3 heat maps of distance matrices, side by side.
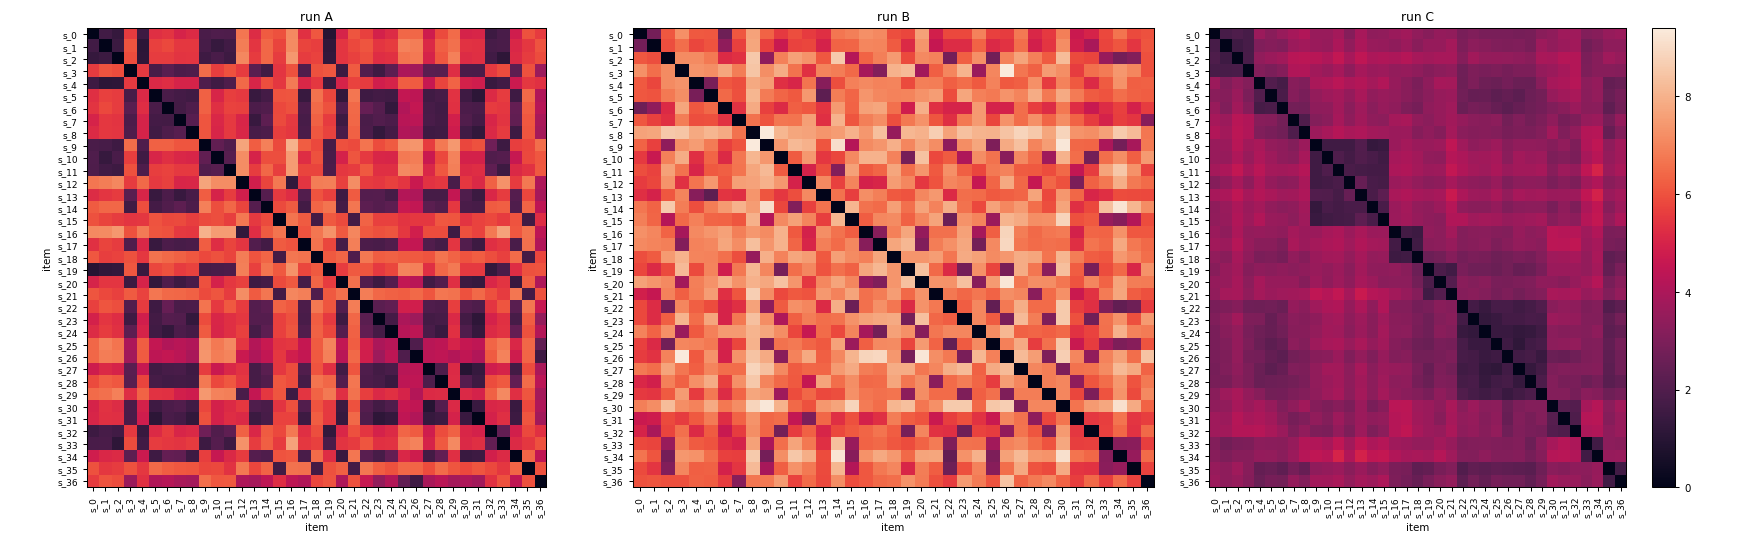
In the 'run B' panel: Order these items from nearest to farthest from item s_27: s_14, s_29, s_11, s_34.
s_11, s_29, s_14, s_34
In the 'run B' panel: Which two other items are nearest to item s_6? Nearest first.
s_0, s_1
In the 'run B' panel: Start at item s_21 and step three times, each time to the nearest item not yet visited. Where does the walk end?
s_12
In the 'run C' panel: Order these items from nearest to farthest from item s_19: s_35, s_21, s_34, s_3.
s_21, s_35, s_3, s_34
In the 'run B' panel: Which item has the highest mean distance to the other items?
s_8
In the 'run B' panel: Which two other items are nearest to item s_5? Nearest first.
s_13, s_4
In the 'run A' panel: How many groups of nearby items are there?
5
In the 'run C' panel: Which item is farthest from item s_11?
s_34
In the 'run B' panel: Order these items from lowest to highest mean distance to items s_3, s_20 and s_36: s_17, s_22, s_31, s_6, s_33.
s_17, s_31, s_33, s_22, s_6
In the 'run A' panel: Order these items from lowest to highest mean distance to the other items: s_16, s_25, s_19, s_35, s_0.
s_0, s_19, s_25, s_35, s_16
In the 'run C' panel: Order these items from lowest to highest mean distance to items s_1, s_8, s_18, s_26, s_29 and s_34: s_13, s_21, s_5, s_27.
s_27, s_5, s_21, s_13
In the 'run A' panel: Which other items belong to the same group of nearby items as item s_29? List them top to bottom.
s_12, s_16
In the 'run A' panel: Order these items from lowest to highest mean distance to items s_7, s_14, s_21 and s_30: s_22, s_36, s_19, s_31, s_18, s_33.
s_31, s_22, s_36, s_18, s_33, s_19
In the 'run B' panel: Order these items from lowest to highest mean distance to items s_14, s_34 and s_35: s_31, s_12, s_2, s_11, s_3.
s_2, s_31, s_11, s_12, s_3
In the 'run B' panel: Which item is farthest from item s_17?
s_26
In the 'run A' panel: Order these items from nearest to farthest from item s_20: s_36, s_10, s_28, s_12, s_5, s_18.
s_5, s_28, s_36, s_10, s_12, s_18
